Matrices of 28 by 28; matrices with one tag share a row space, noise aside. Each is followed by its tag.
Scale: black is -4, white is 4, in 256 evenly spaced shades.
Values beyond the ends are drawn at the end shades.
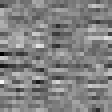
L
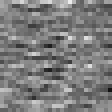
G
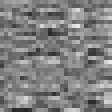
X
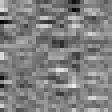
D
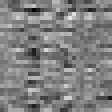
G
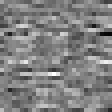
X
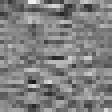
G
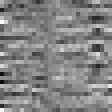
L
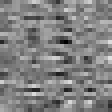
G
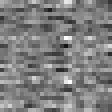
G
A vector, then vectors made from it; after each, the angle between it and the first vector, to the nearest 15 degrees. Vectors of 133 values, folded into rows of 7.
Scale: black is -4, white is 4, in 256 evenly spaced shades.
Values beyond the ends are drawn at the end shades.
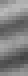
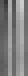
90 degrees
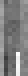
90 degrees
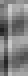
45 degrees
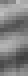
15 degrees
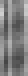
60 degrees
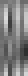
75 degrees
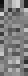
90 degrees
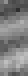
165 degrees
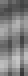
150 degrees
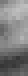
45 degrees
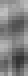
30 degrees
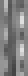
105 degrees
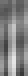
120 degrees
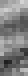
30 degrees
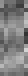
135 degrees
